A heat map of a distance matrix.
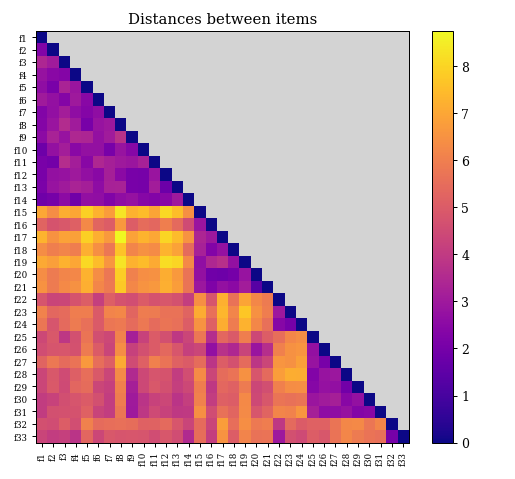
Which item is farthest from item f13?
f19
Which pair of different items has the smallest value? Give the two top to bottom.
f20, f21
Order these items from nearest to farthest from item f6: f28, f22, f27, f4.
f4, f22, f28, f27
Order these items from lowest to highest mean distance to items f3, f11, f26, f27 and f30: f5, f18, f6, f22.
f6, f5, f18, f22
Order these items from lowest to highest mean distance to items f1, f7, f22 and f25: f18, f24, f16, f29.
f29, f16, f24, f18
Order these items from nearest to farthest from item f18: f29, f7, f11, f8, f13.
f29, f7, f11, f13, f8
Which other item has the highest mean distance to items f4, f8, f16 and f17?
f23
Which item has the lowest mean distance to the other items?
f14
